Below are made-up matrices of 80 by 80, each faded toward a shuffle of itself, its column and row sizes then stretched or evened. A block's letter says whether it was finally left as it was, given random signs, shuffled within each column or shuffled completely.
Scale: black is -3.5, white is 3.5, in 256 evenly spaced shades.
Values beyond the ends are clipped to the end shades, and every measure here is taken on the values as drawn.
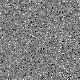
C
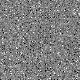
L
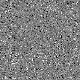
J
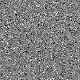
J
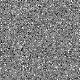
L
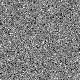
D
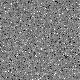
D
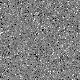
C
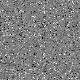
J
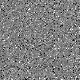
J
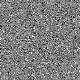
L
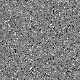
C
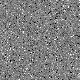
C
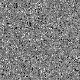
L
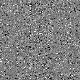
L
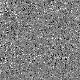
L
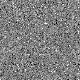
L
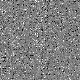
L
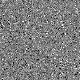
L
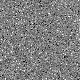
D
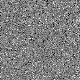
C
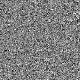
L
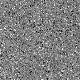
C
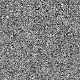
L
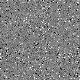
L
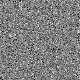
C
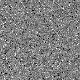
C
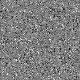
L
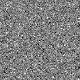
J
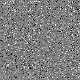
L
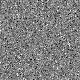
D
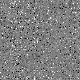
L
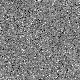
D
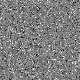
C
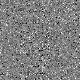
L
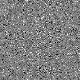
J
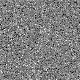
D
